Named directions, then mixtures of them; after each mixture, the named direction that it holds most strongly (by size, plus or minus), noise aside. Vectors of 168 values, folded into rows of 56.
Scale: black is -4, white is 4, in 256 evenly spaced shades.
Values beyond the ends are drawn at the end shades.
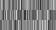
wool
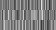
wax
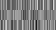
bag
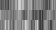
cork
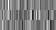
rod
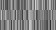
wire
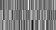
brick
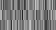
wire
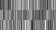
cork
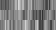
cork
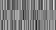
bag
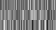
brick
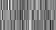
rod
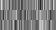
wool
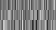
brick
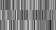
wire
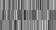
wool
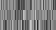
wire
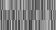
wire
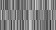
wire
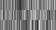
brick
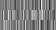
wax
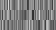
rod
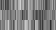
cork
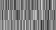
wax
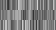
bag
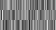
bag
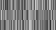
wire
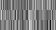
wire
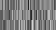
brick
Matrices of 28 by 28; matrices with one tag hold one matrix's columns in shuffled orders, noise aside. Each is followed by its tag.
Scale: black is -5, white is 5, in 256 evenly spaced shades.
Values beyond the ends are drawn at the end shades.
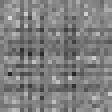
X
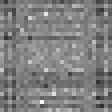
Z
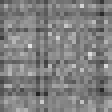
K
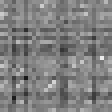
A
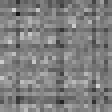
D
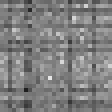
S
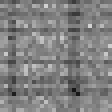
K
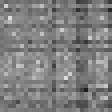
S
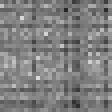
S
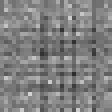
X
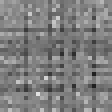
X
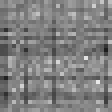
A
